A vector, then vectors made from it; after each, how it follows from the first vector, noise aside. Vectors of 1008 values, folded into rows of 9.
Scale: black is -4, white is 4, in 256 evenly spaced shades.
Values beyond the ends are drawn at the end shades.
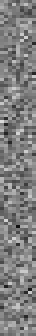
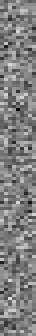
reversed.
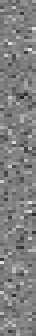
reversed, negated, partly zeroed.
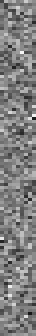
wrapped around, negated.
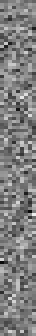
reversed.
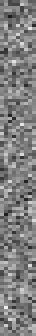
wrapped around, negated.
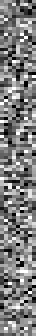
scaled up.
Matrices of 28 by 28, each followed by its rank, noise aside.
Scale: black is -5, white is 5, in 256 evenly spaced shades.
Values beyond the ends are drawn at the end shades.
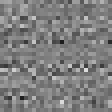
four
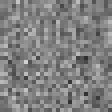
six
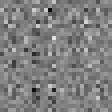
four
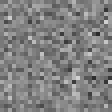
six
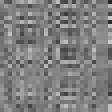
two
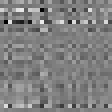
two
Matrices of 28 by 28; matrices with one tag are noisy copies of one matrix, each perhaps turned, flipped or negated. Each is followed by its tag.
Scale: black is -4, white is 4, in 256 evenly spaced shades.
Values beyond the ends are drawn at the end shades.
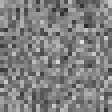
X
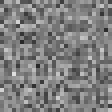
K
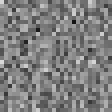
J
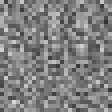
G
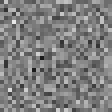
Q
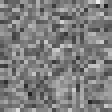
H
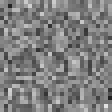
H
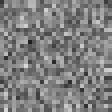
X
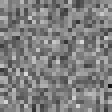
X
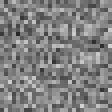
G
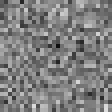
X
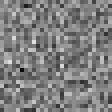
K
